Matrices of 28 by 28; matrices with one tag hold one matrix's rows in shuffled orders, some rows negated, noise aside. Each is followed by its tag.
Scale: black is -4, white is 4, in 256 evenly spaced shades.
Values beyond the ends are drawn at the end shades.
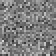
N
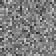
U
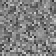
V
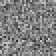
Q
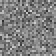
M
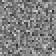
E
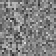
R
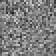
R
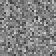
V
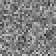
Q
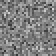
E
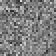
R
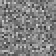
N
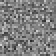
N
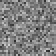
N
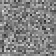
N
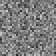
U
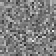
V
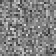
R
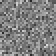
M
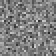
V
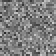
Q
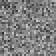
N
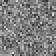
E
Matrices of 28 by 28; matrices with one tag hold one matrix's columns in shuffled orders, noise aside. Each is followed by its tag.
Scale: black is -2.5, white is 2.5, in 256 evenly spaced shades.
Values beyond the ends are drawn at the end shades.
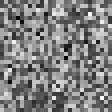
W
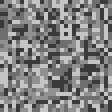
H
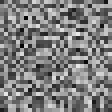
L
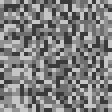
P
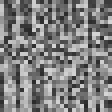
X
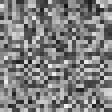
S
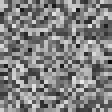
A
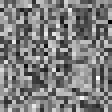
H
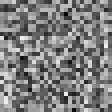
P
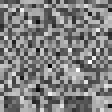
L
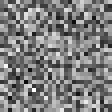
P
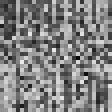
X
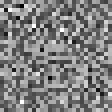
A
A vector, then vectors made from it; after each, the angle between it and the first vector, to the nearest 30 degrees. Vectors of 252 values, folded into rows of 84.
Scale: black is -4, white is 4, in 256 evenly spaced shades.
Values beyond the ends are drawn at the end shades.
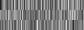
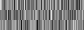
150 degrees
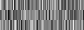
150 degrees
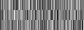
60 degrees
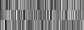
60 degrees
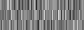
120 degrees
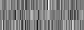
120 degrees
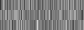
30 degrees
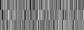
60 degrees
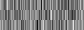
150 degrees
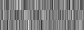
90 degrees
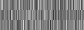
90 degrees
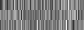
30 degrees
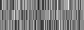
60 degrees
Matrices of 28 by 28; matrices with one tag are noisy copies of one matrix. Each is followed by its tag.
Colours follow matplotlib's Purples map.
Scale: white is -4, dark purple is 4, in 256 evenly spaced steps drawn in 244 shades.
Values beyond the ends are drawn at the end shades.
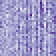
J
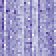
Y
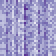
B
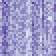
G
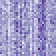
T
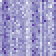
G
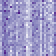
G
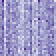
Y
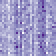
T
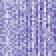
J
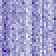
G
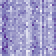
G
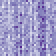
T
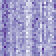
G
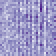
J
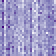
Y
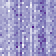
T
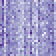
Y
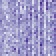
J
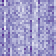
Y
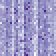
B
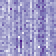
T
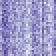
G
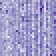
J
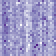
G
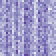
B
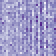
J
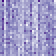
Y
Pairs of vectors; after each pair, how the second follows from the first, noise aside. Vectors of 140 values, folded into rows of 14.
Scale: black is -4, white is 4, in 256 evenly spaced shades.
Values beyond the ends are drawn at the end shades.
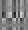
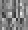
copied.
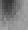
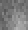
reversed, negated, shrunk.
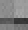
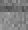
reversed, shrunk.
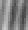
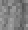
wrapped around, negated, shrunk.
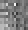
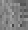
reversed, negated, shrunk.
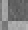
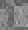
wrapped around, negated, shrunk.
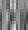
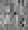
wrapped around, negated, partly zeroed.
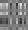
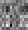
reversed.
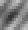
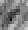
copied.
